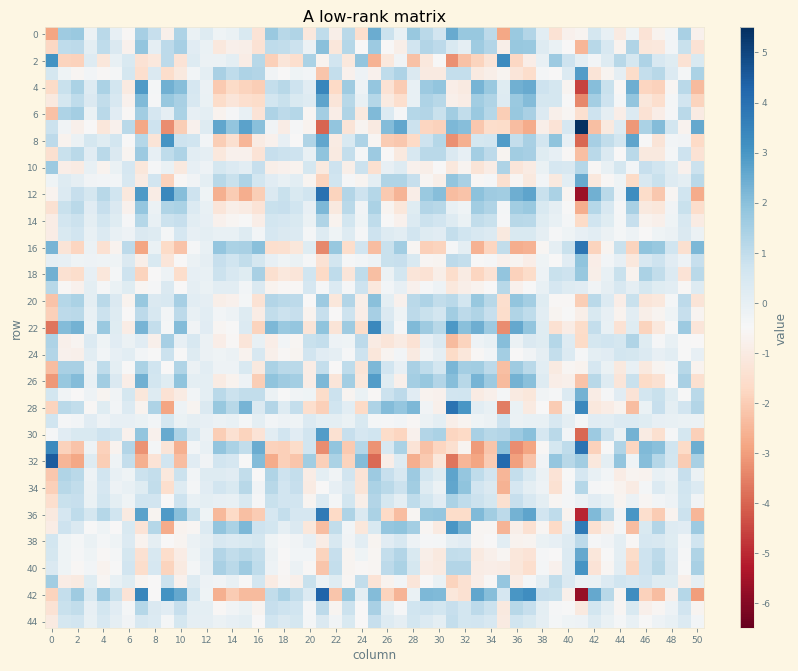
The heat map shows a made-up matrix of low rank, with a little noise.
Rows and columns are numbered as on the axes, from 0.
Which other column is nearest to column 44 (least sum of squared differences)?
40
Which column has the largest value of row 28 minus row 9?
41
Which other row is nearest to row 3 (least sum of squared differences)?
39
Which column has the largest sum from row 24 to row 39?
31
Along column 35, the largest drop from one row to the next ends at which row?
33
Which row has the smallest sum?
32
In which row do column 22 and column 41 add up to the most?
7
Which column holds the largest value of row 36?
21
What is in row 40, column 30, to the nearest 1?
-1
